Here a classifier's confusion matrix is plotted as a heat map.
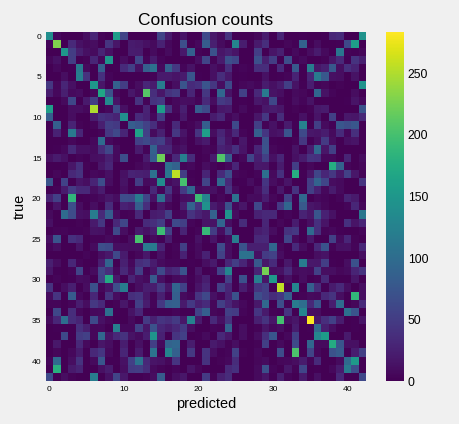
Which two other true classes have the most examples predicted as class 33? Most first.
39, 17
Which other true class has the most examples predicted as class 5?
37
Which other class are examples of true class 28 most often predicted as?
34
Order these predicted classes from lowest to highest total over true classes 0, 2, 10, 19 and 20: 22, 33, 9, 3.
33, 22, 9, 3
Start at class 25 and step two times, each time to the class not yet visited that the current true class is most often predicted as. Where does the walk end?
21
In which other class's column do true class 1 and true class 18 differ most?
41
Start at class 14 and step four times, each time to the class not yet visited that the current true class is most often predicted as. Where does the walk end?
42
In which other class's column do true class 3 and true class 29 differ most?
8
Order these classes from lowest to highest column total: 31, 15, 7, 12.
31, 7, 12, 15
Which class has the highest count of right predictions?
35
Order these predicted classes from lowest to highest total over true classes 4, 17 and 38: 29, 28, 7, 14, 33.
28, 7, 29, 14, 33
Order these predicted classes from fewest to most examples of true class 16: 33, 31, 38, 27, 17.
27, 31, 33, 17, 38
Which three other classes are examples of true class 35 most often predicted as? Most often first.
31, 19, 2
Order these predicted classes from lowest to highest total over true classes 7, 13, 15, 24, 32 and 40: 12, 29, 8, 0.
0, 8, 12, 29
